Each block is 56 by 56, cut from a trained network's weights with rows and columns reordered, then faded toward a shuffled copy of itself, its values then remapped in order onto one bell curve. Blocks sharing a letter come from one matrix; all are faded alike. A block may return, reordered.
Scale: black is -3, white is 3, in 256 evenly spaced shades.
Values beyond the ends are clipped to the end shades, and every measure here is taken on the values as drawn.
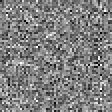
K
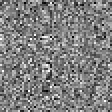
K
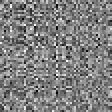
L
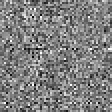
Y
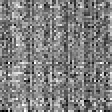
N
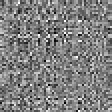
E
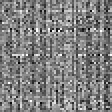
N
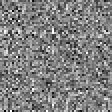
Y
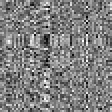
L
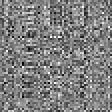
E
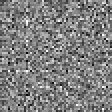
K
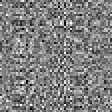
L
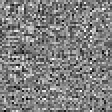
Y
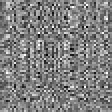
E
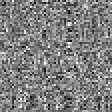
Y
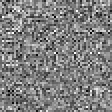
K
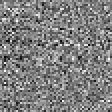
Y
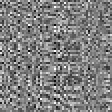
L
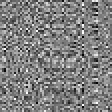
L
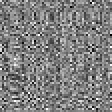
E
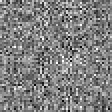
E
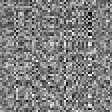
L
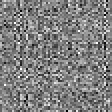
L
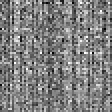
N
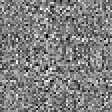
K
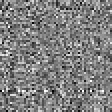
K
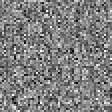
Y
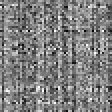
N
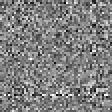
K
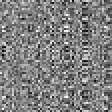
E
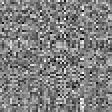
E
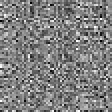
E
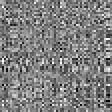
E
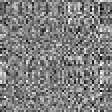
L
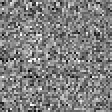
K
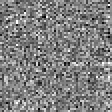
K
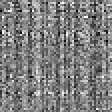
N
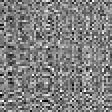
E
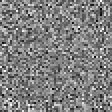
Y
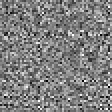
Y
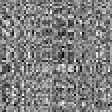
E
